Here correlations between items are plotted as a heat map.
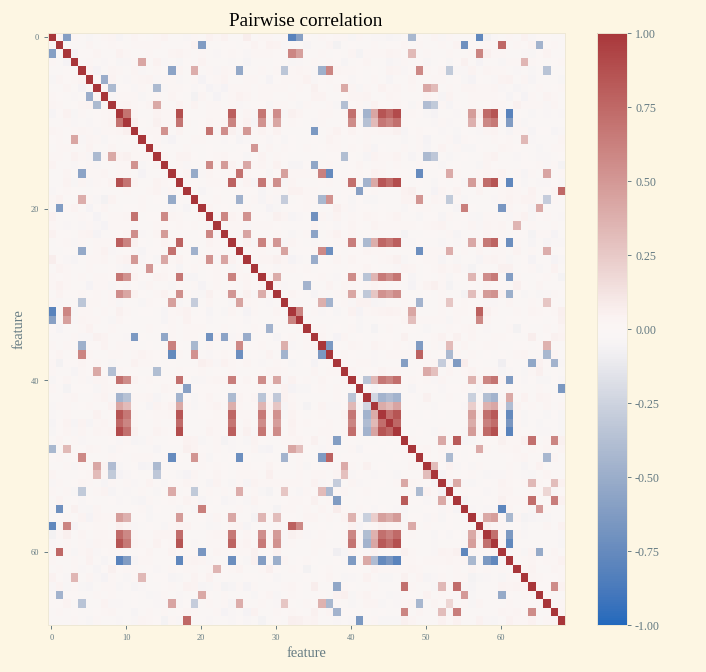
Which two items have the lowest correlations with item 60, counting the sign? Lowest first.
55, 20
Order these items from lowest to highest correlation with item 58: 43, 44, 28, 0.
0, 43, 28, 44
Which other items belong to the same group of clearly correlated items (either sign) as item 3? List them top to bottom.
12, 63
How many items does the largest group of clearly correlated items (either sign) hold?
16
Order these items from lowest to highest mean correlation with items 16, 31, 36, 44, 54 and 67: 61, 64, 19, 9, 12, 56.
19, 61, 12, 56, 9, 64
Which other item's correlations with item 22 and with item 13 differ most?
27
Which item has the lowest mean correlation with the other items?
61
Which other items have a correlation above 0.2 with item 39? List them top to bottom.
6, 50, 51
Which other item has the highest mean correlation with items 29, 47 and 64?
54
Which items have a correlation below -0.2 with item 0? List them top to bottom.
2, 32, 33, 48, 57
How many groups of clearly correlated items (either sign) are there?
13
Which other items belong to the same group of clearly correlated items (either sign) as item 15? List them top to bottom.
11, 21, 23, 26, 35
